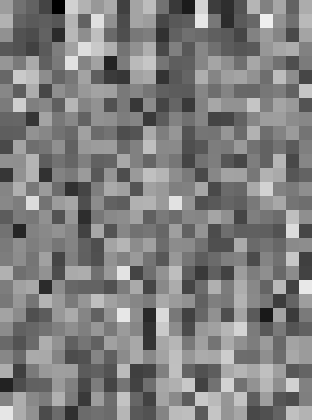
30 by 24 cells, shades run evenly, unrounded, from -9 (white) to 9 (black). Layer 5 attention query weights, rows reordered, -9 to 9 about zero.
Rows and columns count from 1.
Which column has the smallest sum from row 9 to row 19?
14
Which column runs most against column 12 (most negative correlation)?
10
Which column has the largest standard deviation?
12
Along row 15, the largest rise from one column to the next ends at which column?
4
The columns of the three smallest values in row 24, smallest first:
19, 13, 18
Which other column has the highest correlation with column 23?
15
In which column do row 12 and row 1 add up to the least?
22
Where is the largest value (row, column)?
1, 5
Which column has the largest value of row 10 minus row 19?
11
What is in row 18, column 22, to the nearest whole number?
2
